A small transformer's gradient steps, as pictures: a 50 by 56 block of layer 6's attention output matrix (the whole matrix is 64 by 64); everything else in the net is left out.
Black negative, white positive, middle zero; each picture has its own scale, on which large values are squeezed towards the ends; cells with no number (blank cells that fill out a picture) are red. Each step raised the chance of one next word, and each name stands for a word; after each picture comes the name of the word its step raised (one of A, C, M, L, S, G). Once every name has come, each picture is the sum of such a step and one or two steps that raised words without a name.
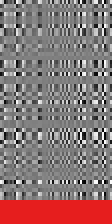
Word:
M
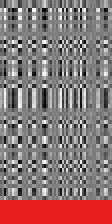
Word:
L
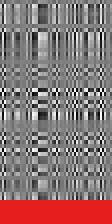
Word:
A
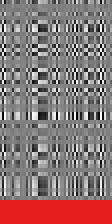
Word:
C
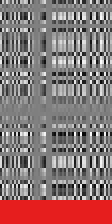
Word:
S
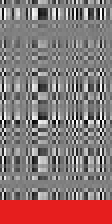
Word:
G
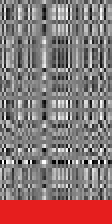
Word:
G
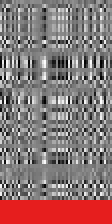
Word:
L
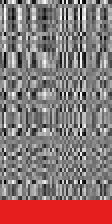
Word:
A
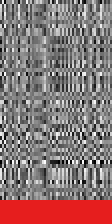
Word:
M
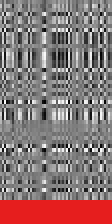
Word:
A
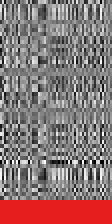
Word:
S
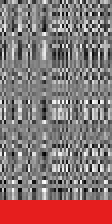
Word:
M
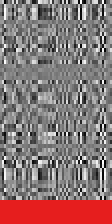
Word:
S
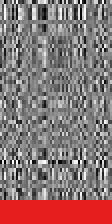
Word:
G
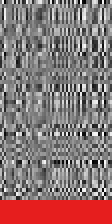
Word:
S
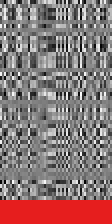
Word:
M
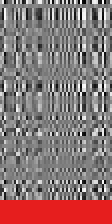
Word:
G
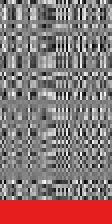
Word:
M
